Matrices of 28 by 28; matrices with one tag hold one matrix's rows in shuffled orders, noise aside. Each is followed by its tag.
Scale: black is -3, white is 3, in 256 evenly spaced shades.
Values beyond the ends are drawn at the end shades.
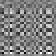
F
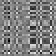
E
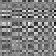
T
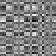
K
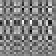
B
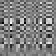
F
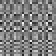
B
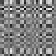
F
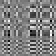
E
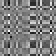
E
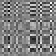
E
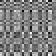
B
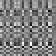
B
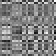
T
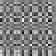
B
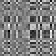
E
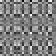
B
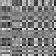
T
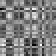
K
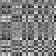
T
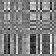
E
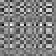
F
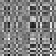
E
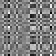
E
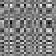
F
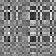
E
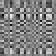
F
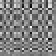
B
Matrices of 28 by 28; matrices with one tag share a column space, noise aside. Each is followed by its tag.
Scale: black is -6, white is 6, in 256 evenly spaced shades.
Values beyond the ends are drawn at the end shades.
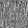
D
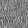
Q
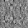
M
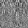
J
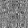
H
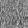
Q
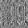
M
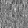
D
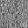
H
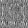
M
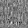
M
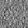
Q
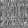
M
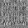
M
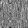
D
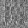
M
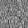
Q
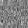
Q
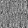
H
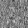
Q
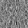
Q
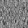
Q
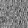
Q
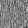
D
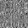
H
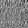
J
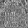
J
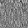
J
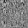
J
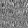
J
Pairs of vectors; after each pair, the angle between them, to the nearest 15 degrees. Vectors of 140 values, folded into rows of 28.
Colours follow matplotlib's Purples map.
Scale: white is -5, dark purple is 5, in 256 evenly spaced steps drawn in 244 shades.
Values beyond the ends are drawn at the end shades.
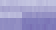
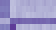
75 degrees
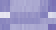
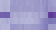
135 degrees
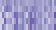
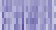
45 degrees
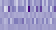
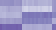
90 degrees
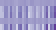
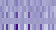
120 degrees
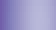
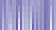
90 degrees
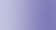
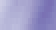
15 degrees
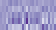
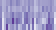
60 degrees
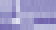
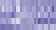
30 degrees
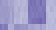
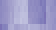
45 degrees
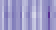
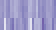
105 degrees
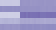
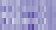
60 degrees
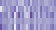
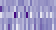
135 degrees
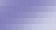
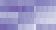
45 degrees
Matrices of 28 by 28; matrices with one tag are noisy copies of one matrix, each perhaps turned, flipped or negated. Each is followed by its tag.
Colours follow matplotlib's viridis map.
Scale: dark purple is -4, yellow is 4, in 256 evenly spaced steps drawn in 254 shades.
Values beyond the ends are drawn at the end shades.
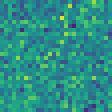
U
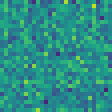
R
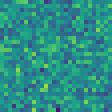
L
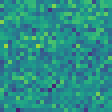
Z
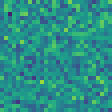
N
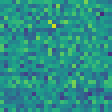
Z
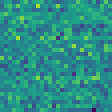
Z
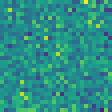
U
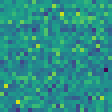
Z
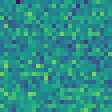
Z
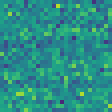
Z
